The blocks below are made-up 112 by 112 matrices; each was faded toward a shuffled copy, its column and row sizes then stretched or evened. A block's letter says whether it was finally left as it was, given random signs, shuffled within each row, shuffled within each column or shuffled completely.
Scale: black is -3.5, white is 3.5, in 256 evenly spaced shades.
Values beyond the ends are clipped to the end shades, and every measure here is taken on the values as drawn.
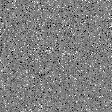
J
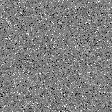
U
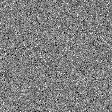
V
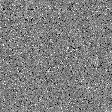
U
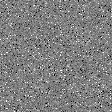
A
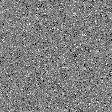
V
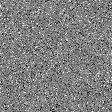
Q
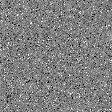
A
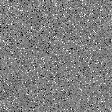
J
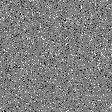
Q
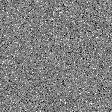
Q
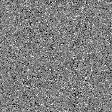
A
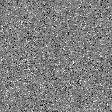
V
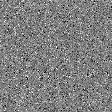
A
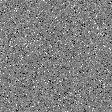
Q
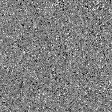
V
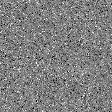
V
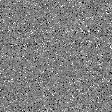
A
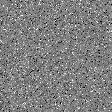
Q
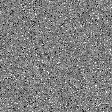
V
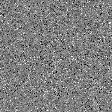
A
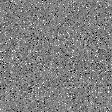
J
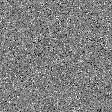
Q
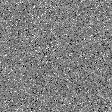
Q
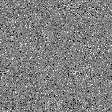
J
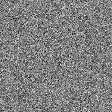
V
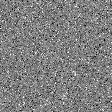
Q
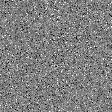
V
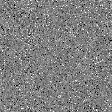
J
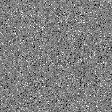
J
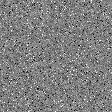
Q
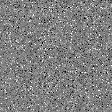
A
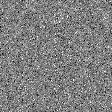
V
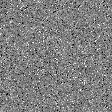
V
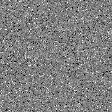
A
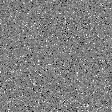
U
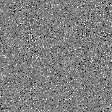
A
